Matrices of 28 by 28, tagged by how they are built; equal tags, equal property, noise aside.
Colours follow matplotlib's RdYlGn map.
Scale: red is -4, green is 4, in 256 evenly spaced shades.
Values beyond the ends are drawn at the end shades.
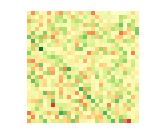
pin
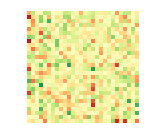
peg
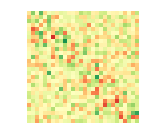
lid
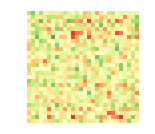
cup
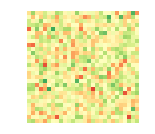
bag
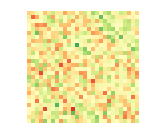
pin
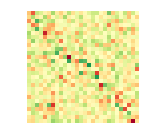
lid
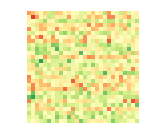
cup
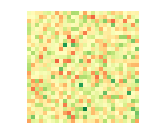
bag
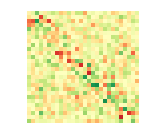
lid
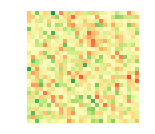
pin
